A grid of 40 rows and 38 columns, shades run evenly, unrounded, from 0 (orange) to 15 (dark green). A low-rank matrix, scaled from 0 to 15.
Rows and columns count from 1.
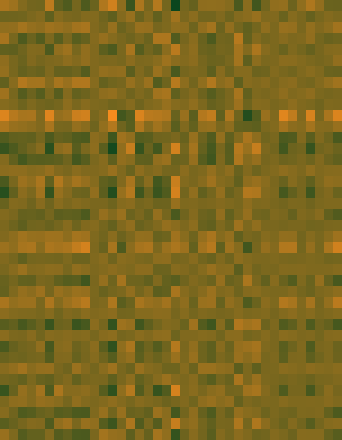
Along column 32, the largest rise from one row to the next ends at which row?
13
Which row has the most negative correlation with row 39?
1
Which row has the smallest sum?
11
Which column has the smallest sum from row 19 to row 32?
20
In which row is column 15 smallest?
14
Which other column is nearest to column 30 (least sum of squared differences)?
21
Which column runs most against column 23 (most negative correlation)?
22
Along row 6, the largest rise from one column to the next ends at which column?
28
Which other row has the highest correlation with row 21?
35
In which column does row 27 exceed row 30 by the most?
27
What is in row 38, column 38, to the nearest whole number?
11
